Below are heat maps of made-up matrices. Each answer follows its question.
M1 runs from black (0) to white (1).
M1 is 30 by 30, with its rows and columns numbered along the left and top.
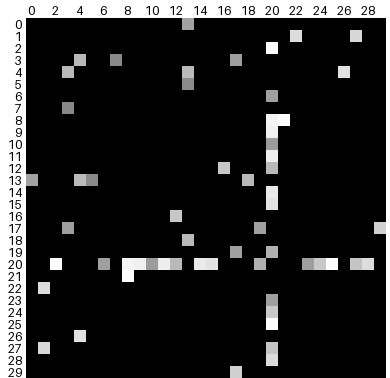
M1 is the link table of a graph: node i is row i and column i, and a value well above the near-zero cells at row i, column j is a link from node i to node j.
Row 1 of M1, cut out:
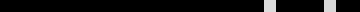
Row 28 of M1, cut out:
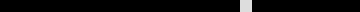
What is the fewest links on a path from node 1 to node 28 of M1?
3
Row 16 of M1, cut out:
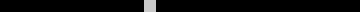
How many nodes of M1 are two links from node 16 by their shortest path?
1
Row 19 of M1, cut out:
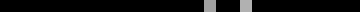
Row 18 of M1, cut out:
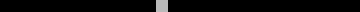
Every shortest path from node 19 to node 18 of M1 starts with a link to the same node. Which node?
node 17
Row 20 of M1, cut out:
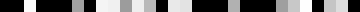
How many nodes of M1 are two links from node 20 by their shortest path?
4
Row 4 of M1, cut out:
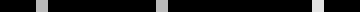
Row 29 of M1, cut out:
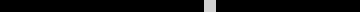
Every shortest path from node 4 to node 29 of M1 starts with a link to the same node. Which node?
node 3
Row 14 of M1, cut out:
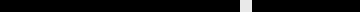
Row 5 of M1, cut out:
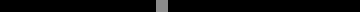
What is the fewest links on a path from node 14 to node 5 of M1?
7
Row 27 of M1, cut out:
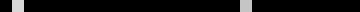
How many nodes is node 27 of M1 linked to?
2
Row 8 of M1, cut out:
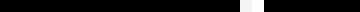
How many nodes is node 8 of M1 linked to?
2
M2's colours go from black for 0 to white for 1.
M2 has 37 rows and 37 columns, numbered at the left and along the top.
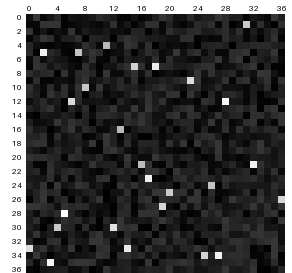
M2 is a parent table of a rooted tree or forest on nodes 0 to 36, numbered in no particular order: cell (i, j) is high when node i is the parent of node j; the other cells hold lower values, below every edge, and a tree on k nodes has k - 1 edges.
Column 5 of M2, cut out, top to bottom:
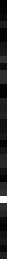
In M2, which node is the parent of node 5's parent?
12
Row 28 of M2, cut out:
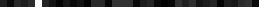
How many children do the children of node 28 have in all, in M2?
2
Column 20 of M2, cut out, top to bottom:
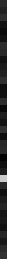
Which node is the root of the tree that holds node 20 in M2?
34
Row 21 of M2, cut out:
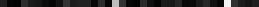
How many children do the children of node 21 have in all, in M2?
1
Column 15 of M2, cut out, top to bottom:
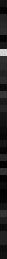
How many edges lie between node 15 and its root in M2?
5
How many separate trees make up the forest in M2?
11
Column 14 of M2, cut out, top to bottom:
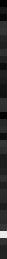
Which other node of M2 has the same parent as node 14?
0
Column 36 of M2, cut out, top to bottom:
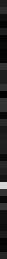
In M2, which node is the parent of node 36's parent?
24
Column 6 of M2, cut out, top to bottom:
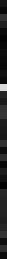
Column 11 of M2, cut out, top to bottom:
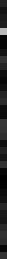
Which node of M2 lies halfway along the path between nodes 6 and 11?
30
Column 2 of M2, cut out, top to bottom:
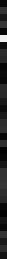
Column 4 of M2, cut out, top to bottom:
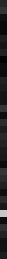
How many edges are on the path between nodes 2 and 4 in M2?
5
